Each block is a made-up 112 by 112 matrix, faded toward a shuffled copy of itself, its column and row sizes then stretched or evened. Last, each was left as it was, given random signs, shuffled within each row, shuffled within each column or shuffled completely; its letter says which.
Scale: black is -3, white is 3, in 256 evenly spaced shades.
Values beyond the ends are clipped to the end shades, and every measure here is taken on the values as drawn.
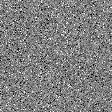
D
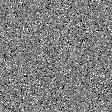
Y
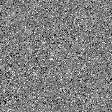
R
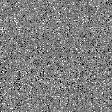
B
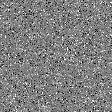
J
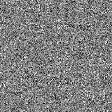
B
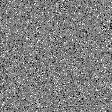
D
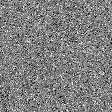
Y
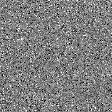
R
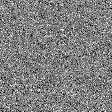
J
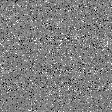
R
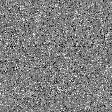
J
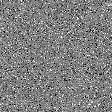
J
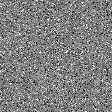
R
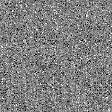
B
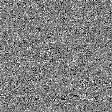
R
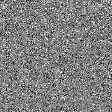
R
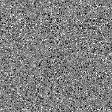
B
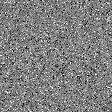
Y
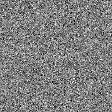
R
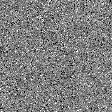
D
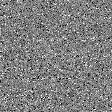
J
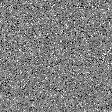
J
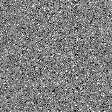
D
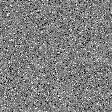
Y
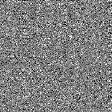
B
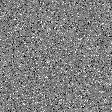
Y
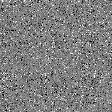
R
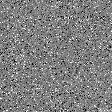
J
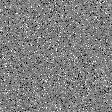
Y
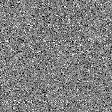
J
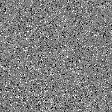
R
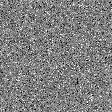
Y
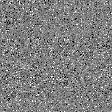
B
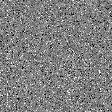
D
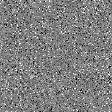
B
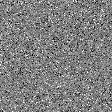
J
